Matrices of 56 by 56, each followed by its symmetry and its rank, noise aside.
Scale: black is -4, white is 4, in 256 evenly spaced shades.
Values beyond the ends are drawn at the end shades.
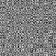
antisymmetric, rank six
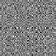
no symmetry, rank six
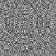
antisymmetric, rank six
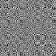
symmetric, rank four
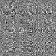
no symmetry, rank eight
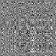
no symmetry, rank six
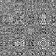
symmetric, rank six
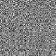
no symmetry, rank six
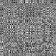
no symmetry, rank four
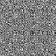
no symmetry, rank eight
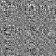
antisymmetric, rank six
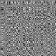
no symmetry, rank six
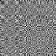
symmetric, rank four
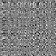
antisymmetric, rank four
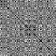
symmetric, rank four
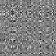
no symmetry, rank four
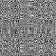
antisymmetric, rank six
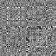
symmetric, rank six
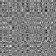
antisymmetric, rank four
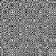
symmetric, rank six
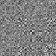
symmetric, rank six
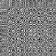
symmetric, rank four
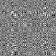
symmetric, rank four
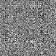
antisymmetric, rank eight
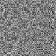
no symmetry, rank eight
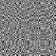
antisymmetric, rank four
